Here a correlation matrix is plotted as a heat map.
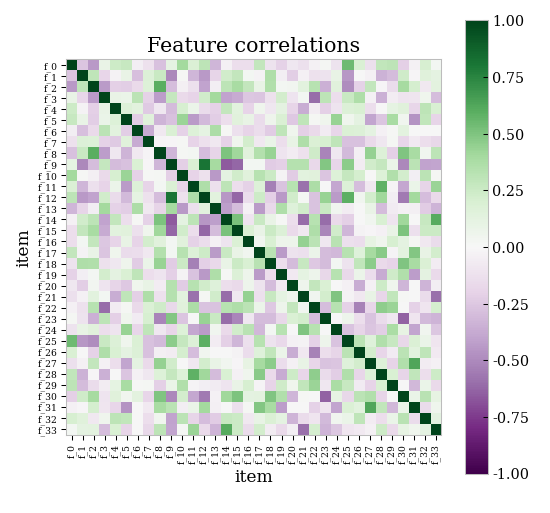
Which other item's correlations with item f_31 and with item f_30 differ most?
f_12
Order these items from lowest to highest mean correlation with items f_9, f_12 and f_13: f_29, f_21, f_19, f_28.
f_19, f_29, f_28, f_21
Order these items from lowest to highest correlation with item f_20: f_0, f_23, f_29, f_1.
f_1, f_0, f_29, f_23
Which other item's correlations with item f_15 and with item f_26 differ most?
f_22
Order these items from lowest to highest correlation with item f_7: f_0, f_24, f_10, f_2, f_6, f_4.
f_6, f_4, f_0, f_10, f_2, f_24
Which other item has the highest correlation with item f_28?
f_11
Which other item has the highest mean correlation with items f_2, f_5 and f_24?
f_21
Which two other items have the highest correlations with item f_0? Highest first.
f_25, f_10
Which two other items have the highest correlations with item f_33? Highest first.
f_14, f_11
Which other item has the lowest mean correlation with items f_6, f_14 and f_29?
f_23
